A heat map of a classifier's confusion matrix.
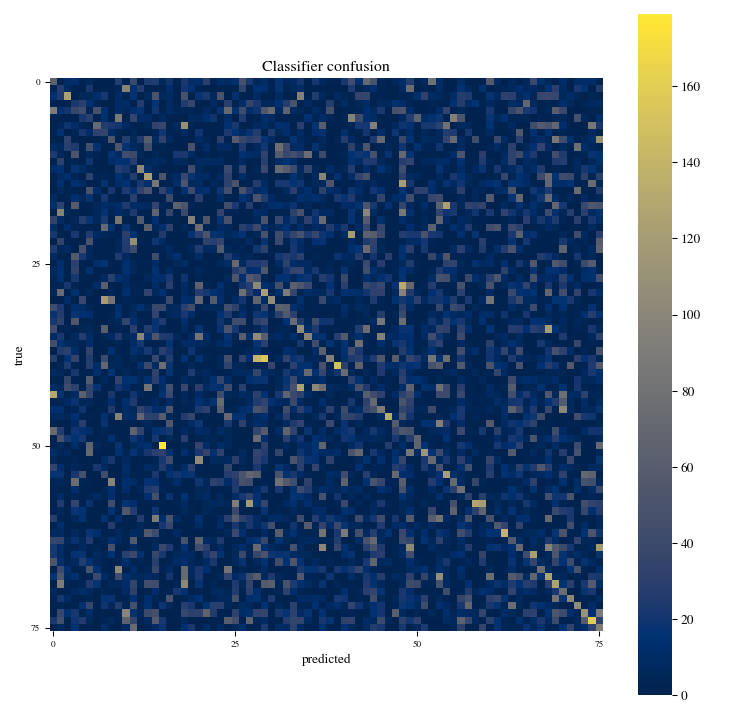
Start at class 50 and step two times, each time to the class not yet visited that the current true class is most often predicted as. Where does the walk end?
72
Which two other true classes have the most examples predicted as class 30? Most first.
4, 69
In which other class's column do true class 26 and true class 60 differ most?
14
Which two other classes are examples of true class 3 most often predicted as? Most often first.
65, 33
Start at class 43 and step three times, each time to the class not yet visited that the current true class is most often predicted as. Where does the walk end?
20
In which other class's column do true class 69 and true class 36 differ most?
18
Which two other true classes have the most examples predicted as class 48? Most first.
28, 14
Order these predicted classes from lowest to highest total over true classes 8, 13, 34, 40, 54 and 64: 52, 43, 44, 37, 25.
52, 44, 25, 43, 37
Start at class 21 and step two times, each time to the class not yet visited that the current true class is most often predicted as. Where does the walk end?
5
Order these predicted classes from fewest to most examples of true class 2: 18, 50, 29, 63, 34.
29, 50, 63, 18, 34
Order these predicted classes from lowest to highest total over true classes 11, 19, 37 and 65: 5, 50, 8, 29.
50, 8, 5, 29
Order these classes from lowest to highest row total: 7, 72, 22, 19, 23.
7, 22, 23, 72, 19
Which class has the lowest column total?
17
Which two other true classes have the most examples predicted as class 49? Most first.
64, 51
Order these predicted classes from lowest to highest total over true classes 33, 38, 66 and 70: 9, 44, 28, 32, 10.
9, 10, 32, 44, 28
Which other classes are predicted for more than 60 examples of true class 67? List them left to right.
9, 18, 24
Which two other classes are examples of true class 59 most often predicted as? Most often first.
55, 10
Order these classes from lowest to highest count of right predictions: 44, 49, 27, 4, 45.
49, 4, 27, 44, 45
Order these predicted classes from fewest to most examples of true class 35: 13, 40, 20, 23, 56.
23, 13, 56, 40, 20
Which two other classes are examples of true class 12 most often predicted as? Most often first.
31, 32
